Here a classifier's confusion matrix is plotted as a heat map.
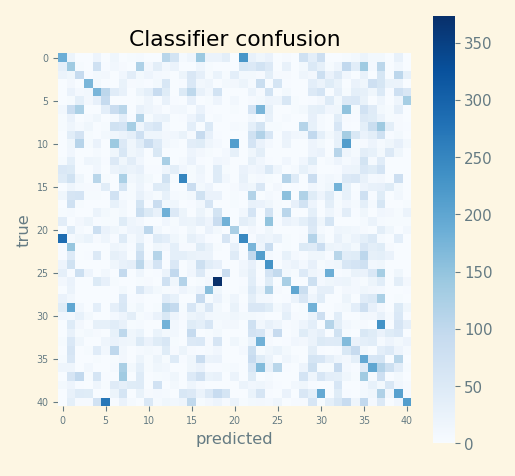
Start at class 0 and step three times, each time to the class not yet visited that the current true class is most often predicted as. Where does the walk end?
1
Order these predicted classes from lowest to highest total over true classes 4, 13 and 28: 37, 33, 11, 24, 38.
38, 33, 11, 24, 37
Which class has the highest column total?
37
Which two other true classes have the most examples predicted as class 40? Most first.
5, 4
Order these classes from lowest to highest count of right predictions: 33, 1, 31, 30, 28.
28, 30, 31, 1, 33
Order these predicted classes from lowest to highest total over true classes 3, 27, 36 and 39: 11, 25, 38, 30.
11, 38, 25, 30
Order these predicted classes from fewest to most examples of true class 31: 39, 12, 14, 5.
14, 5, 39, 12
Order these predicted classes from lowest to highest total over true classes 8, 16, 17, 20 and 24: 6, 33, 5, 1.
5, 33, 6, 1
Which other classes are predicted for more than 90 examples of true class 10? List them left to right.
2, 6, 20, 33
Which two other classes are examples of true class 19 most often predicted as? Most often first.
24, 18
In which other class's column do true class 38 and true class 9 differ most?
33
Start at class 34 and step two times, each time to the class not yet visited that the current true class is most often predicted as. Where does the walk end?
23
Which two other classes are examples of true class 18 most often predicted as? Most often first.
12, 26
